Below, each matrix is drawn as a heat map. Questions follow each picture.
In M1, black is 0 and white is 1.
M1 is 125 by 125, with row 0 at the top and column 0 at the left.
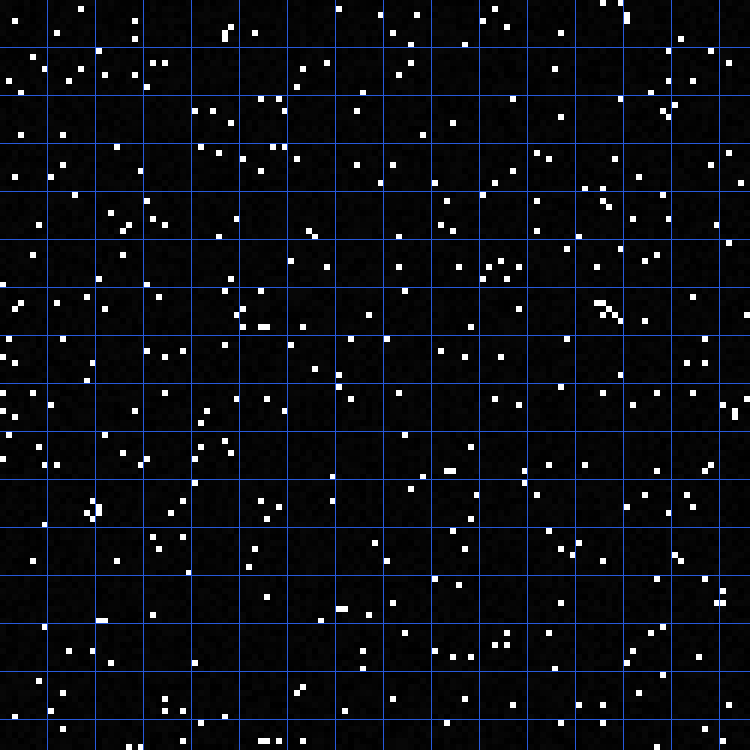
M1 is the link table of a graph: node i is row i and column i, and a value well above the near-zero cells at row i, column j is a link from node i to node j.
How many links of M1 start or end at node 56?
10
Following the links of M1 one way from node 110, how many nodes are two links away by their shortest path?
6
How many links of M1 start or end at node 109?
8
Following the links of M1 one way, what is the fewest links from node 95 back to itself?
7
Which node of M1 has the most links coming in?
node 100
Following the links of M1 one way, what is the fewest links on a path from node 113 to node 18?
6
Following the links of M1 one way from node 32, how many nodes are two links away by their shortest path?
6
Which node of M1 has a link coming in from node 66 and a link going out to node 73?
node 58
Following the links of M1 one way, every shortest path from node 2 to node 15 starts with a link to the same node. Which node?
node 104
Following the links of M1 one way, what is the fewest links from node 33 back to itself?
2
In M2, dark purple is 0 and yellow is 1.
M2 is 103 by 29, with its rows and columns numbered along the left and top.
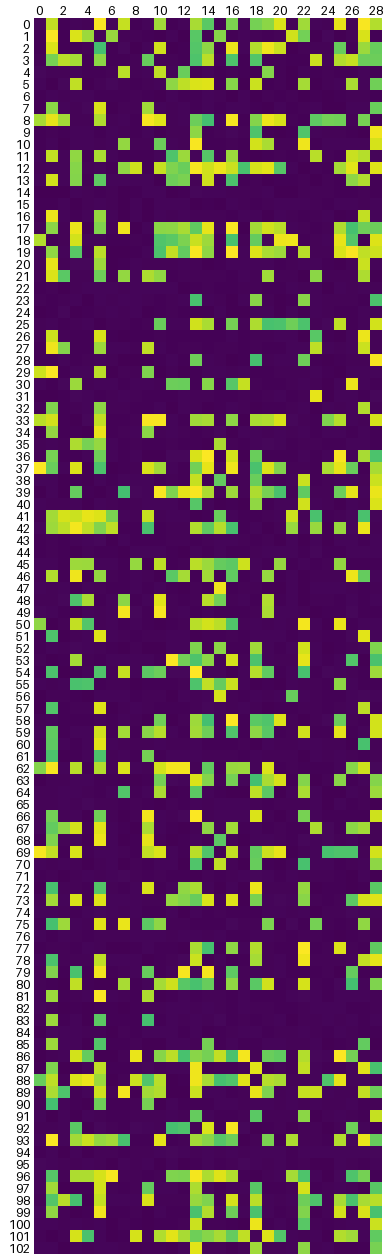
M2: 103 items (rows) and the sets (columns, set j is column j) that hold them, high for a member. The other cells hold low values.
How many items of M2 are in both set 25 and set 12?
7
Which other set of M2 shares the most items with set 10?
19
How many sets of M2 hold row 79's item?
8
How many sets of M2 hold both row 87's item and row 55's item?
1
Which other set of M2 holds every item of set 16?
14
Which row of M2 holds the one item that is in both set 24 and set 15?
88
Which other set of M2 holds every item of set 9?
1
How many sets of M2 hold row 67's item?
10
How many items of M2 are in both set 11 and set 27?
8
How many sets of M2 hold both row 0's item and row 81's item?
2
